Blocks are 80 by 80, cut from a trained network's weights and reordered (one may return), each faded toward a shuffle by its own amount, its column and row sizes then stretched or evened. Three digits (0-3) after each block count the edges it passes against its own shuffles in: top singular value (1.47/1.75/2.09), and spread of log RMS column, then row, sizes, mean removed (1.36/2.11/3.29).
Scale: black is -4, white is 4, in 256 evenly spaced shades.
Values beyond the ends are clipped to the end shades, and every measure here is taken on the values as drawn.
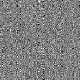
3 2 1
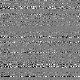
2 1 3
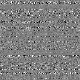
0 1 3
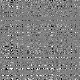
1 2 3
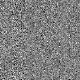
0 2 0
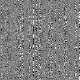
1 3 1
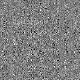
1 2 1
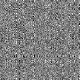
2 2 1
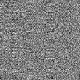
3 1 1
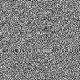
3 0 1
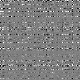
3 2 3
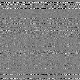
3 0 3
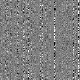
2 3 0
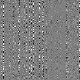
3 3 1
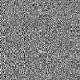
3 2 1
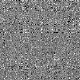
1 2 2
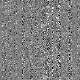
0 3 0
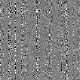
1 3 1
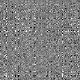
2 2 2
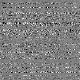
0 1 3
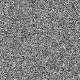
0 1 0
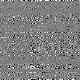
0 2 3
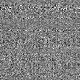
2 0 2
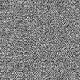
3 0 1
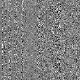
1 3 0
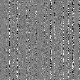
1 3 0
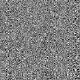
2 2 1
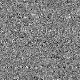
1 0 2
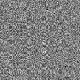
3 1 0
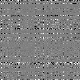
2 2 3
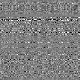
3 0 3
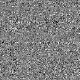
0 1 2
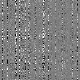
2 3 1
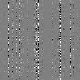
3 3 1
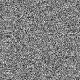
2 0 0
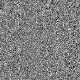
0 2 0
